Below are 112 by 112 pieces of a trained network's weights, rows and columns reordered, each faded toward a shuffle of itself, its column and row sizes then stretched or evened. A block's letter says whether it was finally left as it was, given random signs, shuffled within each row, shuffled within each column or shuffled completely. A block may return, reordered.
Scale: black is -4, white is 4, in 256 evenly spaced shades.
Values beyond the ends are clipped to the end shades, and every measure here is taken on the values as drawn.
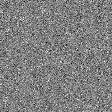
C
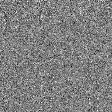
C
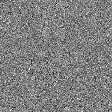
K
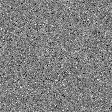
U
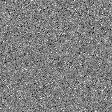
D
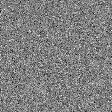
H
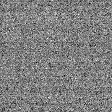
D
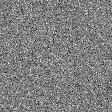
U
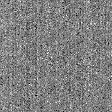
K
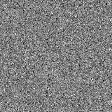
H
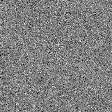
H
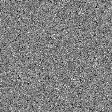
H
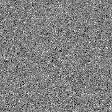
C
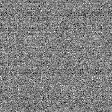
K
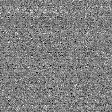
K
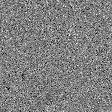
U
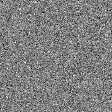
H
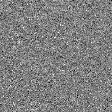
K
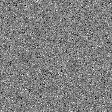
D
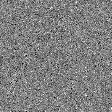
H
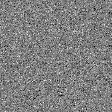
C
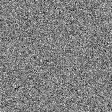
U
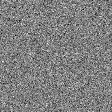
D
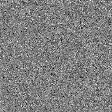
C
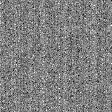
H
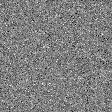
U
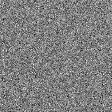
C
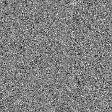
C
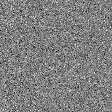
H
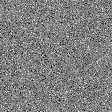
U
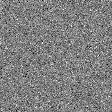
D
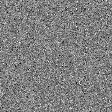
H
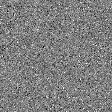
C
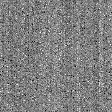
K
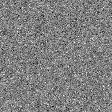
U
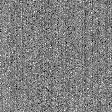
H
